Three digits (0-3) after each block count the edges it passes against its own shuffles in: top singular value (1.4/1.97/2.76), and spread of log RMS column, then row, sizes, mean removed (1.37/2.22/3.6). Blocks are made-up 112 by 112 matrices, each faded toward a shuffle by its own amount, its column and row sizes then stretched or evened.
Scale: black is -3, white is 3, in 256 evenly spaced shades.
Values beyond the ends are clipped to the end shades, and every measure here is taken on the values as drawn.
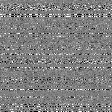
2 0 3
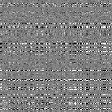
3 2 3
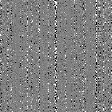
2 3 0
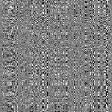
3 3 1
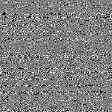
2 0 3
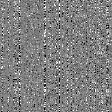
2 3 0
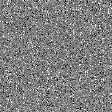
0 2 0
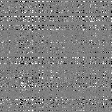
2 2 3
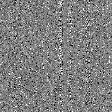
1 2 0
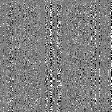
2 3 1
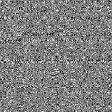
2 1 2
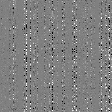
1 3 1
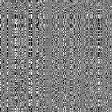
3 3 1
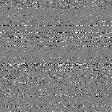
1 1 3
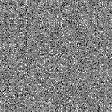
2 1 0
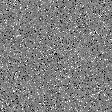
0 0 0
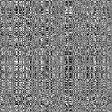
3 3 2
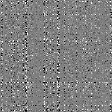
1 3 2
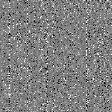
2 2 0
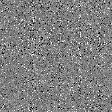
0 2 1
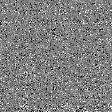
0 1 2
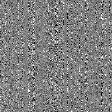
1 3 0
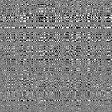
3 2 3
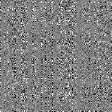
1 3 2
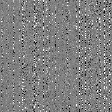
2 3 0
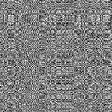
3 1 2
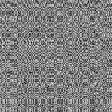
3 1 1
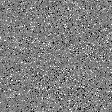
1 0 1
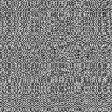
3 1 0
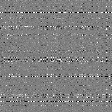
3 1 3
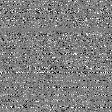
0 0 3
